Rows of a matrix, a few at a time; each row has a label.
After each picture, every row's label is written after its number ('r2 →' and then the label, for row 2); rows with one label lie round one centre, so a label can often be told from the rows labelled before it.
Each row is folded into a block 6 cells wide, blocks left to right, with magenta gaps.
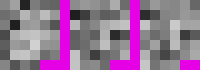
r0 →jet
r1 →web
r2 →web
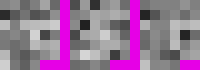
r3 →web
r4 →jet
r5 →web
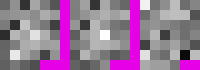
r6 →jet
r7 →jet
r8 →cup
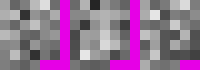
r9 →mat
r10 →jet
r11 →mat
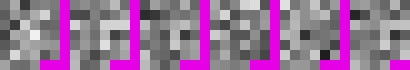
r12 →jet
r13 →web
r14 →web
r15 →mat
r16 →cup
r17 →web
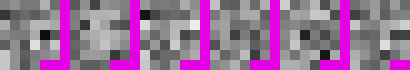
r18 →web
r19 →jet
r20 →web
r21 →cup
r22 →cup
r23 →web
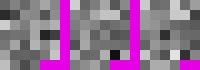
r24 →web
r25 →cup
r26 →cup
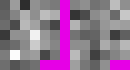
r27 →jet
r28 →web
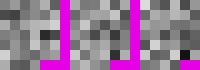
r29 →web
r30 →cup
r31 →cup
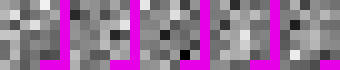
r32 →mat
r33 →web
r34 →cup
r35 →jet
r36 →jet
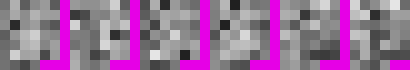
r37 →jet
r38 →web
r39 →jet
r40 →jet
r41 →mat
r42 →mat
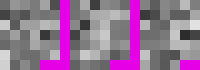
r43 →web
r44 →jet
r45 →web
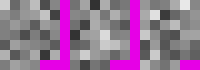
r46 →cup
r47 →jet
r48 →mat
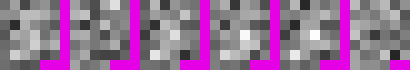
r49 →jet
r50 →mat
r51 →jet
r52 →jet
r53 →jet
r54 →cup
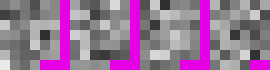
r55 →web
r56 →mat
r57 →jet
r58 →cup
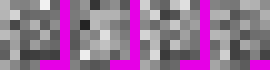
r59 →mat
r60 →jet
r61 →mat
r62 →mat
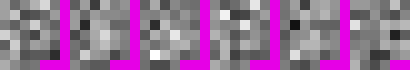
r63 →mat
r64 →jet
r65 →jet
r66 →mat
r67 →jet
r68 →web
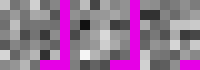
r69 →cup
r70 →jet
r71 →web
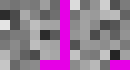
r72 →web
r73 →cup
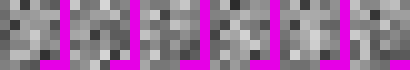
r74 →jet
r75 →cup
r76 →mat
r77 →jet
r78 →jet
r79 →mat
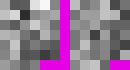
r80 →mat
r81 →cup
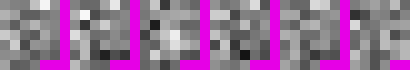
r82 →mat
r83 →mat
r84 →jet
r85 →mat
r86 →mat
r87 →web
